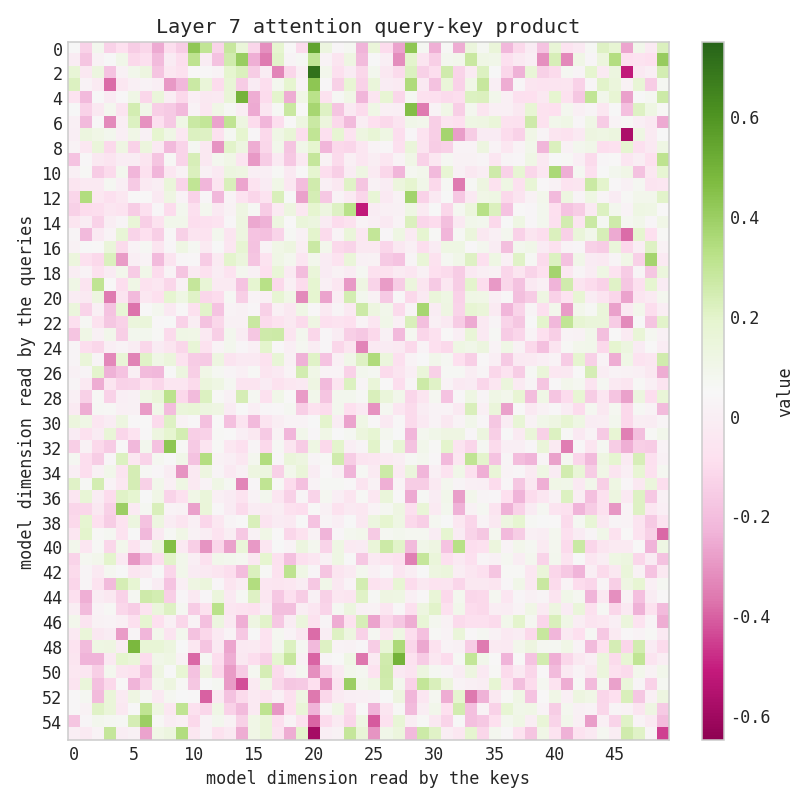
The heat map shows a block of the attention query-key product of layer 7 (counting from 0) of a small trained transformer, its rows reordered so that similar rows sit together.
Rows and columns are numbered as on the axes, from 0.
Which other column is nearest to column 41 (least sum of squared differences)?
5
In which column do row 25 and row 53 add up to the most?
6
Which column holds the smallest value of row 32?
41
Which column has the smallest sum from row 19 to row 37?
46
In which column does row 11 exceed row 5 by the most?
29
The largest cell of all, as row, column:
2, 20
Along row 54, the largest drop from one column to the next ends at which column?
25
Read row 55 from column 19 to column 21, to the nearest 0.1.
0.2 -0.6 0
